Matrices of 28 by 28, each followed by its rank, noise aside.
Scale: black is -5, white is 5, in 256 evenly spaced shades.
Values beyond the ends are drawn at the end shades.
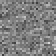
six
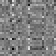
three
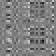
two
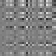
one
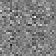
six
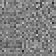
six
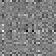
three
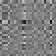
two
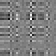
one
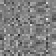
four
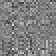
four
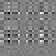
one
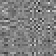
three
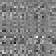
three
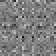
four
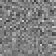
six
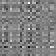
two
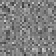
six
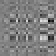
one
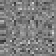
four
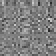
four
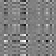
one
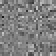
four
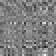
three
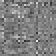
four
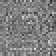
six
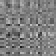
two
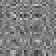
three
